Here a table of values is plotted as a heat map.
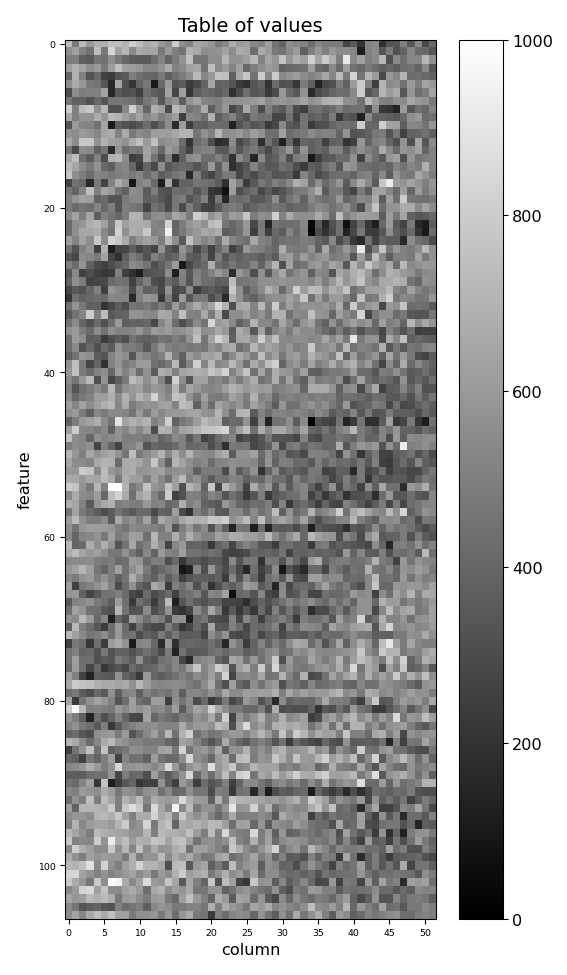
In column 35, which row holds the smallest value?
5
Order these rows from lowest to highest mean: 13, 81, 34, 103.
13, 81, 34, 103
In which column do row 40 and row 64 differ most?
25
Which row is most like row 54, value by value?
102
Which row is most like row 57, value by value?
75
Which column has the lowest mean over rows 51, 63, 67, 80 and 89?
14
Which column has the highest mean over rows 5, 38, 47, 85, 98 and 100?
1
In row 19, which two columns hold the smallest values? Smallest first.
22, 20
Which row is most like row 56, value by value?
85
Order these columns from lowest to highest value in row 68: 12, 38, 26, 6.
12, 26, 6, 38
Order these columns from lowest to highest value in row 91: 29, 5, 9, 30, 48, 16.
29, 30, 16, 48, 9, 5
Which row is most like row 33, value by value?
86
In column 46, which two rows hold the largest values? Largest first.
82, 77
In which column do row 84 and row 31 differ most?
17
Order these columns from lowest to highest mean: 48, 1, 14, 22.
48, 22, 14, 1
